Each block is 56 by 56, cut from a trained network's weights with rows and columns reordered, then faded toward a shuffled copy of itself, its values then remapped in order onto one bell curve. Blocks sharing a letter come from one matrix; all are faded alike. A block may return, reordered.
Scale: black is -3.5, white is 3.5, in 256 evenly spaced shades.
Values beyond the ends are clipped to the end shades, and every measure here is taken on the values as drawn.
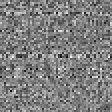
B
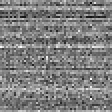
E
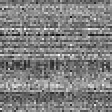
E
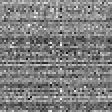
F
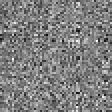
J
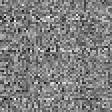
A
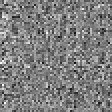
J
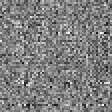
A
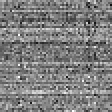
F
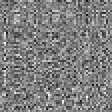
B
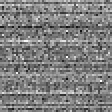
E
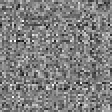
B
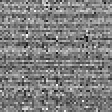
F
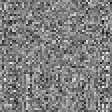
J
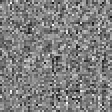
J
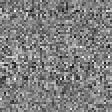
A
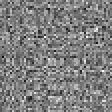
B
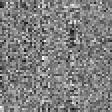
J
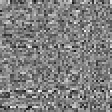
B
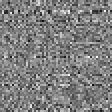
B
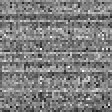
F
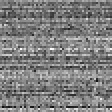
E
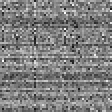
F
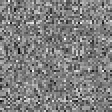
J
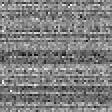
E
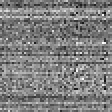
F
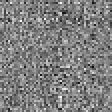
J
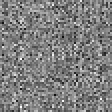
J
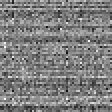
F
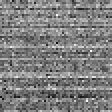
E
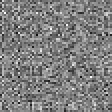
B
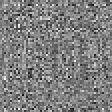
J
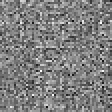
J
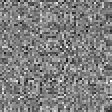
B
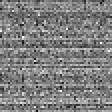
F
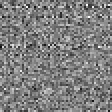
A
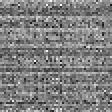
F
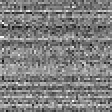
E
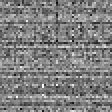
F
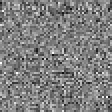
B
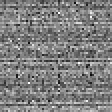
F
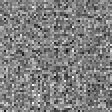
J
